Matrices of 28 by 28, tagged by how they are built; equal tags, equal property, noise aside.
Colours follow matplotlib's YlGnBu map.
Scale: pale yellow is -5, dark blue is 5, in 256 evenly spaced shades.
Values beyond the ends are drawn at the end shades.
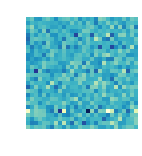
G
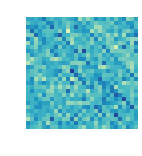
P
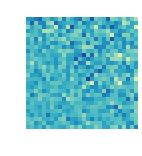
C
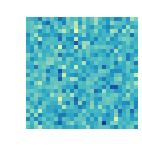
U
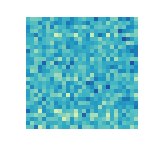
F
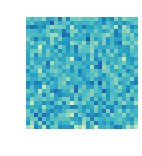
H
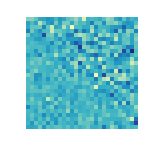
C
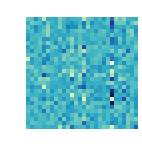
U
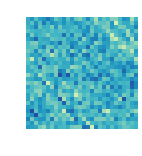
P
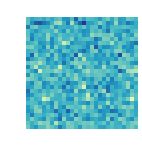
H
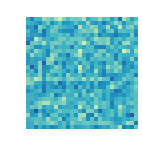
F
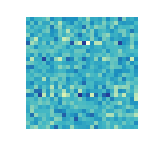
G
